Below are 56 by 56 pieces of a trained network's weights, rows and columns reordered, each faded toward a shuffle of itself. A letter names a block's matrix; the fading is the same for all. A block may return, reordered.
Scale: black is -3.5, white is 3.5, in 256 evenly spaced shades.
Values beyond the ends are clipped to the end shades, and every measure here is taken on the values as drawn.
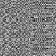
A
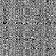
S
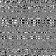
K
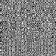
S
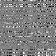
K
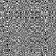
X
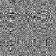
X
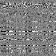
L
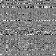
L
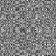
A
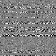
K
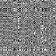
X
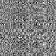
S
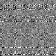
L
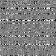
L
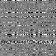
L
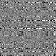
L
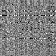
S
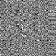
S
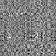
S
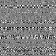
K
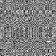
A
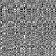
X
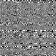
L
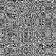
S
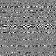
K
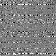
L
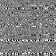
L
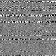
K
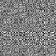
X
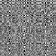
X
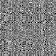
S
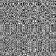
S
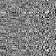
X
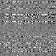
L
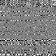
K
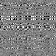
L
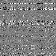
L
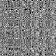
S
